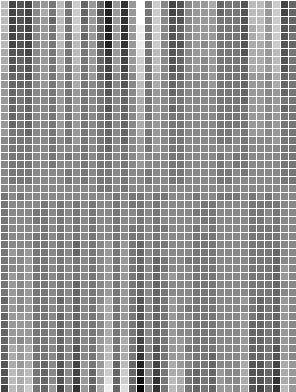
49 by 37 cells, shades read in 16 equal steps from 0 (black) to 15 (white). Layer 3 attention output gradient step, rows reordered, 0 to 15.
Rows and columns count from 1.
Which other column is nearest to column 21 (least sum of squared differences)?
5
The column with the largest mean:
18
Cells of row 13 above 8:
8
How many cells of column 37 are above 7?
26
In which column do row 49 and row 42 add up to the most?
14
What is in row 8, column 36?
5
